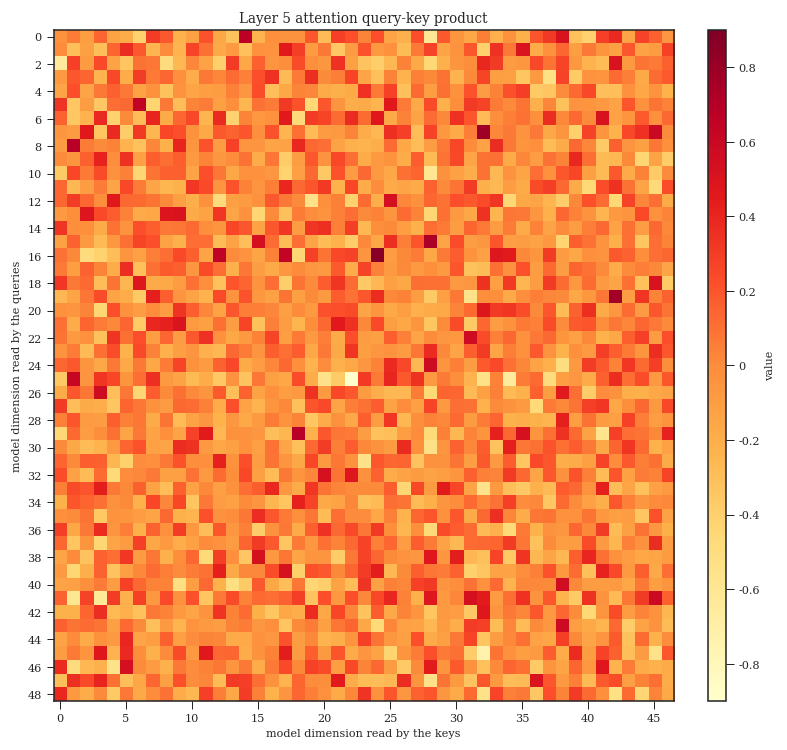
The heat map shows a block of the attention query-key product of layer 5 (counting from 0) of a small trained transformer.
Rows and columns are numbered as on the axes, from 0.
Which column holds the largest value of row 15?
28
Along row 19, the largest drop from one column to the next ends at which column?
43
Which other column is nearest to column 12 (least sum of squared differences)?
24
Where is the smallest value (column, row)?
22, 25
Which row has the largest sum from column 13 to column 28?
41
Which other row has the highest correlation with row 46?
27
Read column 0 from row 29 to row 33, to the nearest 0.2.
-0.4 0 0.2 0.2 0
